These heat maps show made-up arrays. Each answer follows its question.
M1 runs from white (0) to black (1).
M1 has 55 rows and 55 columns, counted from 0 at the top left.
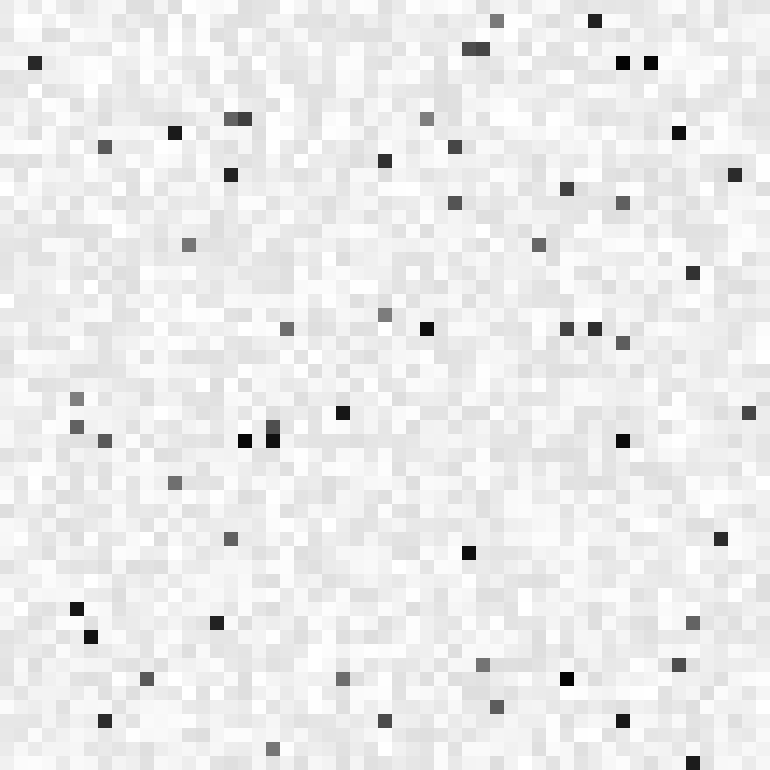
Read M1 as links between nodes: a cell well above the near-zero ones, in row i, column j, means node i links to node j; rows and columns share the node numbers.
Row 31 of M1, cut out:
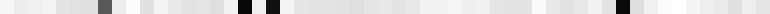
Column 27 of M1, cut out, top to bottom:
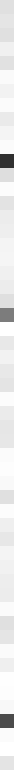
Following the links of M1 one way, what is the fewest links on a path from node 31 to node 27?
4
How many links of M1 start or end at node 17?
4
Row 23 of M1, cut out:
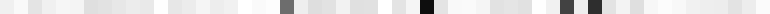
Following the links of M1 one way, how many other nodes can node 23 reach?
7
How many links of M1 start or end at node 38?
3
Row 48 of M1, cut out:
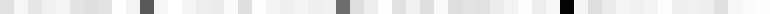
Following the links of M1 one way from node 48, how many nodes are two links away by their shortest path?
3
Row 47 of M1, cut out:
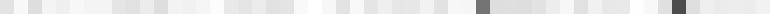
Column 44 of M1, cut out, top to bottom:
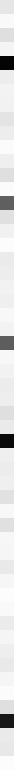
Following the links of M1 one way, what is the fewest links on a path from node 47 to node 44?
3
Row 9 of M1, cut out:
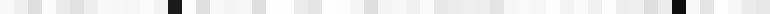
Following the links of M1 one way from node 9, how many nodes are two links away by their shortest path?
5
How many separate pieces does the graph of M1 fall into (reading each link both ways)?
10
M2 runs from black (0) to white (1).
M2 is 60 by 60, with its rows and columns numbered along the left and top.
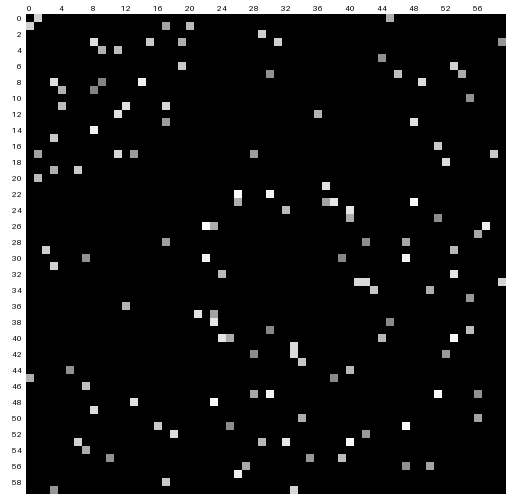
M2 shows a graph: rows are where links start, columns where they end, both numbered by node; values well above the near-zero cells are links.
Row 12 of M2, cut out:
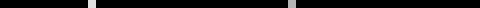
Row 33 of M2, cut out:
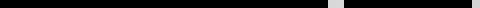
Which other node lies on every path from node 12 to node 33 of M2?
node 11
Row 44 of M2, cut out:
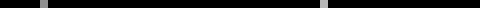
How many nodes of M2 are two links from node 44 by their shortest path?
3
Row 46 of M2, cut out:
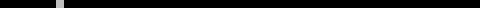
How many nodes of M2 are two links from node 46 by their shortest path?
2
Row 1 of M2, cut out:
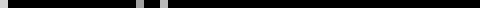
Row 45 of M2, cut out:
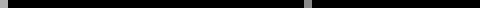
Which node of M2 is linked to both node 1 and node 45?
node 0
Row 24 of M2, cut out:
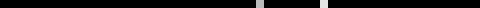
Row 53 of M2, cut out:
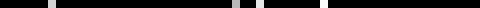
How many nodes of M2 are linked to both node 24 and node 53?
2
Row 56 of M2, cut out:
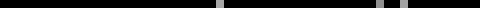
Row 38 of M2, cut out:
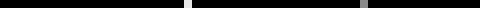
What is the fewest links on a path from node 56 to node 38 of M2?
6
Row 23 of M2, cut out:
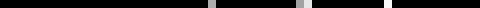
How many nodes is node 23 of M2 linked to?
4
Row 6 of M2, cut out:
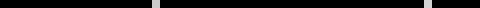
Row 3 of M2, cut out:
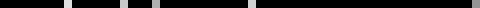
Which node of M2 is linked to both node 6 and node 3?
node 19
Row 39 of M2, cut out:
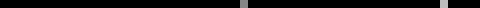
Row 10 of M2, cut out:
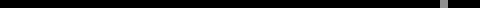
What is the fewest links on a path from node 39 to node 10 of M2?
2
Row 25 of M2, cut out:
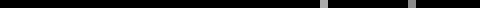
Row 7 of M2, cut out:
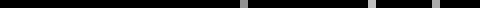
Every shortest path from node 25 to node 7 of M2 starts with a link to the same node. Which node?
node 51
